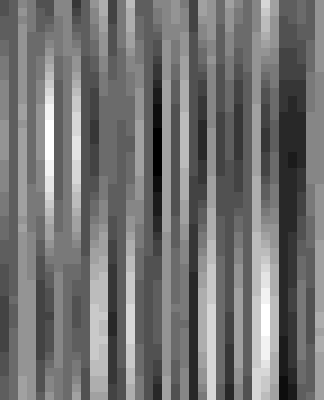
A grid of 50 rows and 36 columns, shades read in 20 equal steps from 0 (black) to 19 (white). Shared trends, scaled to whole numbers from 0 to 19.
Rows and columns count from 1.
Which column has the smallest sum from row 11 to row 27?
18
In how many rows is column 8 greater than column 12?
10
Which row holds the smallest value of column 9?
1
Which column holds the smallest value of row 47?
32
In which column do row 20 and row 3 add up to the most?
6
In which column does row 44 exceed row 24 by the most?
30
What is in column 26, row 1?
12
